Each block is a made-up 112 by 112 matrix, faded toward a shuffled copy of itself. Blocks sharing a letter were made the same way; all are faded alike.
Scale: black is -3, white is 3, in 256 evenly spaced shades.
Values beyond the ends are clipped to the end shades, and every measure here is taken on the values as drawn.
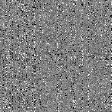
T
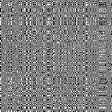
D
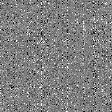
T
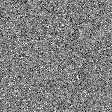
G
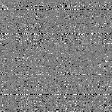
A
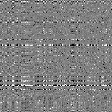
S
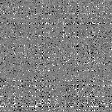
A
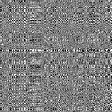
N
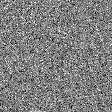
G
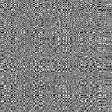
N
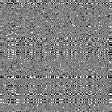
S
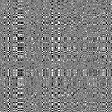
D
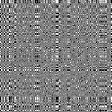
D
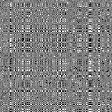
D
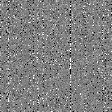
T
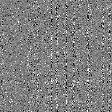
T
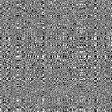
N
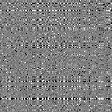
S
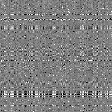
S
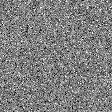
G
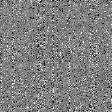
T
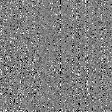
T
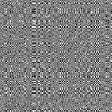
D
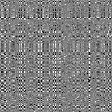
D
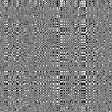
D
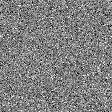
G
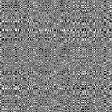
N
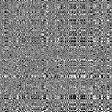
N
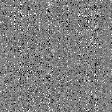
T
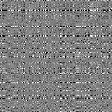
S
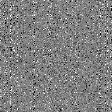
T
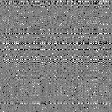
S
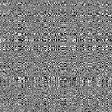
N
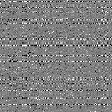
S
